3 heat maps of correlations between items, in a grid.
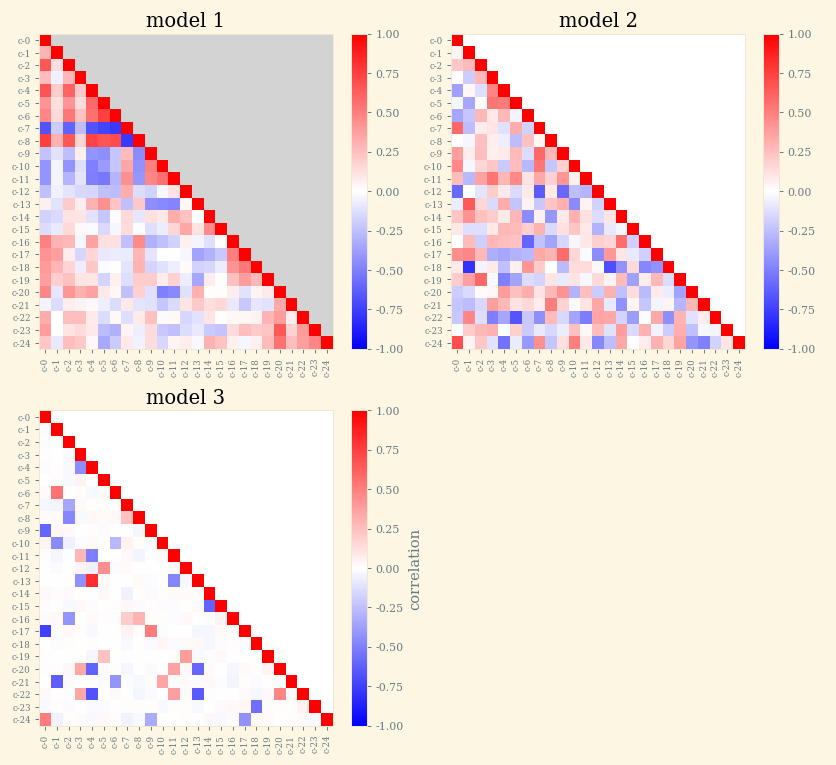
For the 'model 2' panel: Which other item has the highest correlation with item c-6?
c-18
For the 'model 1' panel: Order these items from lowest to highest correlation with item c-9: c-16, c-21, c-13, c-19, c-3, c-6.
c-13, c-16, c-6, c-21, c-3, c-19
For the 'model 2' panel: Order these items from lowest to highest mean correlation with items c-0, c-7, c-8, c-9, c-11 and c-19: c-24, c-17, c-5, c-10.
c-5, c-10, c-24, c-17
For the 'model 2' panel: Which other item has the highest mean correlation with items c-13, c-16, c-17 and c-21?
c-1
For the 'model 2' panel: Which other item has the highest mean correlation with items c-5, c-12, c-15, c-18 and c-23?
c-3
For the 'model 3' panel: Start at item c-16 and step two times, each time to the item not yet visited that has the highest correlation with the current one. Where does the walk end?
c-7
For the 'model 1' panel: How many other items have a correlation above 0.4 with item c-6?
5
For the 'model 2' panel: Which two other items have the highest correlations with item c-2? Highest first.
c-19, c-11
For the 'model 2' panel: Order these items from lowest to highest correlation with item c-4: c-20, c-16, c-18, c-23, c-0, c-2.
c-0, c-18, c-2, c-23, c-16, c-20
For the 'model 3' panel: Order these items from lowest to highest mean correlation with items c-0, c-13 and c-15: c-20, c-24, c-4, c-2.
c-20, c-2, c-24, c-4
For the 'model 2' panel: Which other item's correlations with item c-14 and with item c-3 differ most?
c-21
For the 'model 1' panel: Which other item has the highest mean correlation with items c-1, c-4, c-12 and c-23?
c-0
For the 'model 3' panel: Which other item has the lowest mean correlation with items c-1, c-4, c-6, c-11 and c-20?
c-21
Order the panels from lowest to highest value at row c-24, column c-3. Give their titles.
model 2, model 3, model 1
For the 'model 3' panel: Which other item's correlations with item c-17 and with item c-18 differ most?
c-0
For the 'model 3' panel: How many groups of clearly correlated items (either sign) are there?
7
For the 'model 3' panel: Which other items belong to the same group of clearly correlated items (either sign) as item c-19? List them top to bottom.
c-5, c-12
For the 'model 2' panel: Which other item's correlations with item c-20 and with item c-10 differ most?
c-24
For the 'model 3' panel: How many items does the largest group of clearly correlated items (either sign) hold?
6
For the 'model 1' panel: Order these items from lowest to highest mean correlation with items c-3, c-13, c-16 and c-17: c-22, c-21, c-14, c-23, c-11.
c-11, c-14, c-21, c-22, c-23
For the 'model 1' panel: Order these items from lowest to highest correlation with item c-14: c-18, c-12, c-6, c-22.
c-18, c-6, c-22, c-12
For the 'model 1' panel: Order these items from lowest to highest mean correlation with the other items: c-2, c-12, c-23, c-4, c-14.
c-12, c-14, c-23, c-4, c-2
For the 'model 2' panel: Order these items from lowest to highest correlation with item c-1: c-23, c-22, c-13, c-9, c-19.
c-9, c-23, c-19, c-22, c-13
